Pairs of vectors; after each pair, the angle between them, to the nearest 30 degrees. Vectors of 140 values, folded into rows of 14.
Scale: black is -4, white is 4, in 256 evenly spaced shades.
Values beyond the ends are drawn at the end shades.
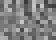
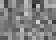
150 degrees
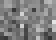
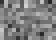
90 degrees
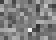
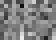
90 degrees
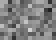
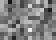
30 degrees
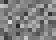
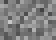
30 degrees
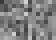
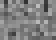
120 degrees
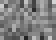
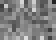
150 degrees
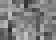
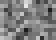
120 degrees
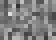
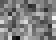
120 degrees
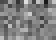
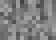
90 degrees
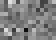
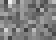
30 degrees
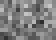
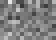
120 degrees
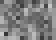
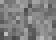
150 degrees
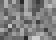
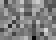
150 degrees
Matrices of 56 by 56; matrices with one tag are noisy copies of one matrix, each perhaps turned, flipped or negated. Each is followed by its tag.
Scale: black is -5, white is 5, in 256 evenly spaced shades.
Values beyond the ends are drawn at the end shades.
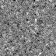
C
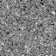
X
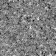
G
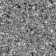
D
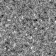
C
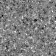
C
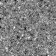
G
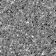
X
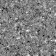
G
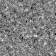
C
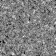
X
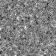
G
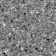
D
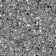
G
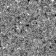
G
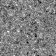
C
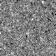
X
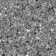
G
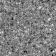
D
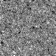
X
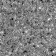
D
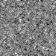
C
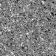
X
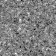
C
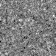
C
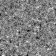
G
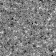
D
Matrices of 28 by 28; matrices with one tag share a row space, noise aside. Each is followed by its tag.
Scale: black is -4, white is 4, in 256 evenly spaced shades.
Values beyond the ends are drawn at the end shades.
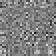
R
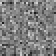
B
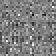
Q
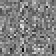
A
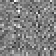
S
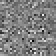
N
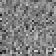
R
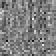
N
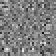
N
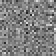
R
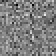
Q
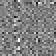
S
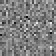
R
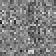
B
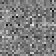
Q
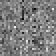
A
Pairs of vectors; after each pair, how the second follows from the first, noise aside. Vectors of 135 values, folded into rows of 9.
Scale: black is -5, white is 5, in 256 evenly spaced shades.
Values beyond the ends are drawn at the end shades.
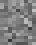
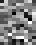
wrapped around, negated, scaled up.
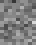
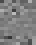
wrapped around, partly zeroed.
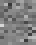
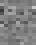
wrapped around, partly zeroed.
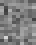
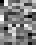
wrapped around, negated, scaled up.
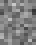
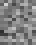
reversed.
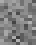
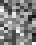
wrapped around, negated, scaled up.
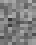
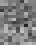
reversed.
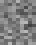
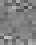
partly zeroed.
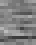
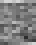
wrapped around, negated.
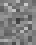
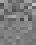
wrapped around, partly zeroed.
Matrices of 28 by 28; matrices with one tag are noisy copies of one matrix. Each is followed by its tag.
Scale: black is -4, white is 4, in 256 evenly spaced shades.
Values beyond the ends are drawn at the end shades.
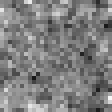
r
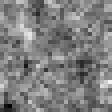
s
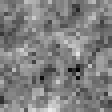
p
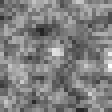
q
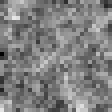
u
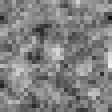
q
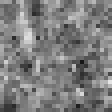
s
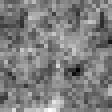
p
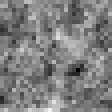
p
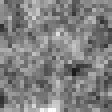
p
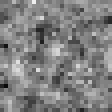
q
